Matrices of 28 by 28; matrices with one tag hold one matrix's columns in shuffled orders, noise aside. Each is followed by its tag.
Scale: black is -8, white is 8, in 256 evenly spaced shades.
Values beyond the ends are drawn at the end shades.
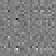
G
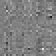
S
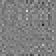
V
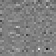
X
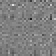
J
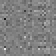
G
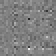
G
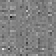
S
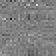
J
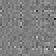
G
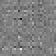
G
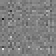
G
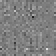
S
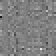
S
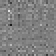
V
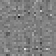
S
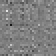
V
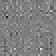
S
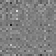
V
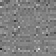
X
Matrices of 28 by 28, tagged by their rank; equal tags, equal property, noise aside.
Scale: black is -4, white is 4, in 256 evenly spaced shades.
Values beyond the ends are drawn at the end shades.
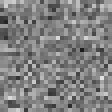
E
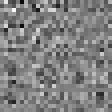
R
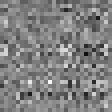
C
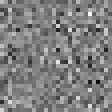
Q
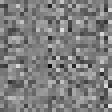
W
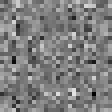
Q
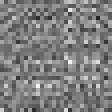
C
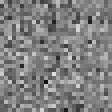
R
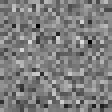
E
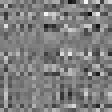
C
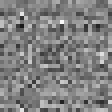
W
